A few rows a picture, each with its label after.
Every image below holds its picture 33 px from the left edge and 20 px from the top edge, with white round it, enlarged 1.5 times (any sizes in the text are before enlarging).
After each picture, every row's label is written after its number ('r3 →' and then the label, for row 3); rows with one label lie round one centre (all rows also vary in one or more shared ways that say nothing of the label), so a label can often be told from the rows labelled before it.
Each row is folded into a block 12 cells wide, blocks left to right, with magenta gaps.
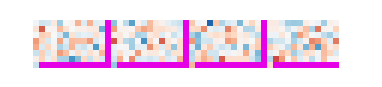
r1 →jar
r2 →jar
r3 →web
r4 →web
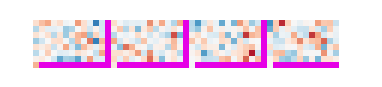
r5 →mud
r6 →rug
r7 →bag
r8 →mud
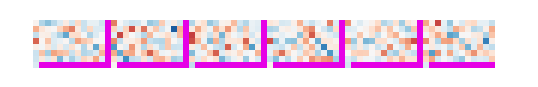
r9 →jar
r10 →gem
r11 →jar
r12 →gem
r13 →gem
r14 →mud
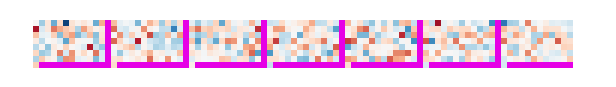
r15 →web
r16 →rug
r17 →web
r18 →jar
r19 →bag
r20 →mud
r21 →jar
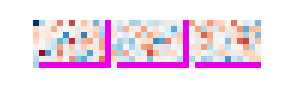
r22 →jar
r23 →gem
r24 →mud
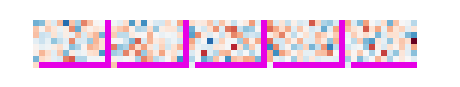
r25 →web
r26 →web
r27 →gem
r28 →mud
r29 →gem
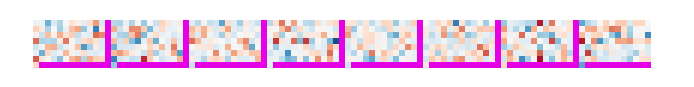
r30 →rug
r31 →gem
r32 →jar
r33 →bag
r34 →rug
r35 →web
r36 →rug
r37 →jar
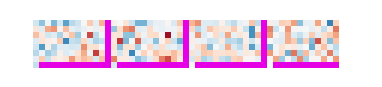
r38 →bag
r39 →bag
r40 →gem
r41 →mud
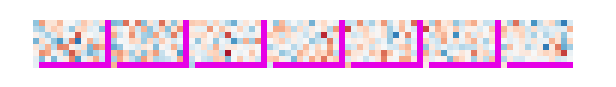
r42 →gem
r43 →mud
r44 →gem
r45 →bag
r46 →rug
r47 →mud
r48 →mud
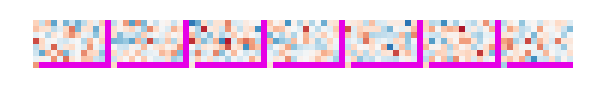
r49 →web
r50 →web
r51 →jar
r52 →web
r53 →mud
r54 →web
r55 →jar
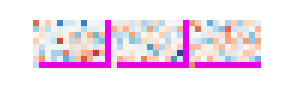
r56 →bag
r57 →web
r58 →web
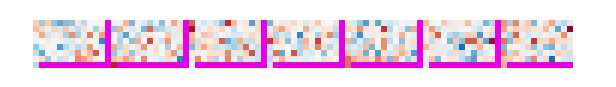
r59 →bag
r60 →web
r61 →rug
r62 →jar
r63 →web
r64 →mud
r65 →mud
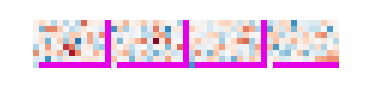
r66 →gem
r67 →mud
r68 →jar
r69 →bag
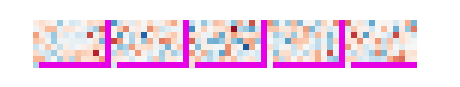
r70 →bag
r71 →jar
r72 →gem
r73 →web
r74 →bag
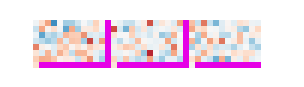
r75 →web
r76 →rug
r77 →mud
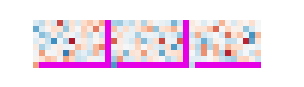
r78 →web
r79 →jar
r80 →gem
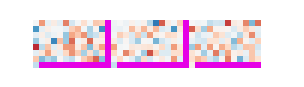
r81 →gem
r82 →gem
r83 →rug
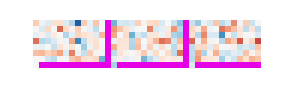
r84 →gem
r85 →jar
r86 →jar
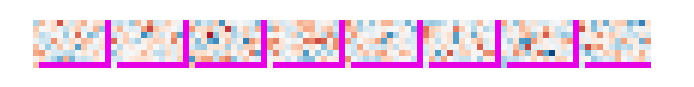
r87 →mud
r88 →jar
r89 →web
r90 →jar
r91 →rug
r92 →jar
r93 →gem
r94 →rug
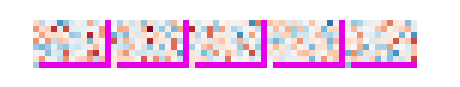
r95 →bag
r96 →web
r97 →rug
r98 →mud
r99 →jar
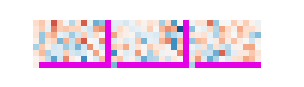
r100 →mud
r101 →jar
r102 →bag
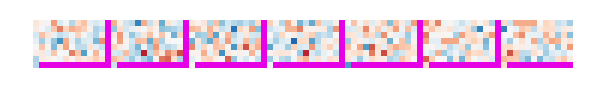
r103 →gem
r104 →bag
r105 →web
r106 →gem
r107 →gem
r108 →mud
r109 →mud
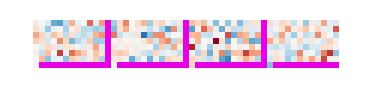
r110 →rug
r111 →mud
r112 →bag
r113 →bag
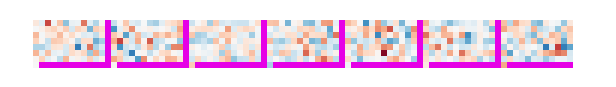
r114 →mud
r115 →bag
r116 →web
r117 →gem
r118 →gem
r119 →rug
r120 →mud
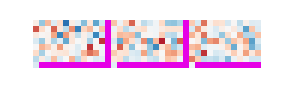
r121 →web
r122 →mud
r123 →mud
